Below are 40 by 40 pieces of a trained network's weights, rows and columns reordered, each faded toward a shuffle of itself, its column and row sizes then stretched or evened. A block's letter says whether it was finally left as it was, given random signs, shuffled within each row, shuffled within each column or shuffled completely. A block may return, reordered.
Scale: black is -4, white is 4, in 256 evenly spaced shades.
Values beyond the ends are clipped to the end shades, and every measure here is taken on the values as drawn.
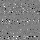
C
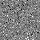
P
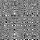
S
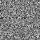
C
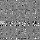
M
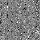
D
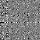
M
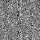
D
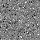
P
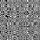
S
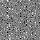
D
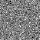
D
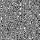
D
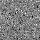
P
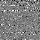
C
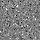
P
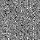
D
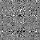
M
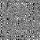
S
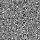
D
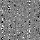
D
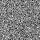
P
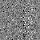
D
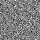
P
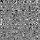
M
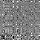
S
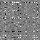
M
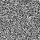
P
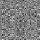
S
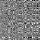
S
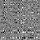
S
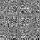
S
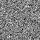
P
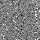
D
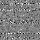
C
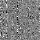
D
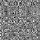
S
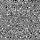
C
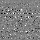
C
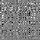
S
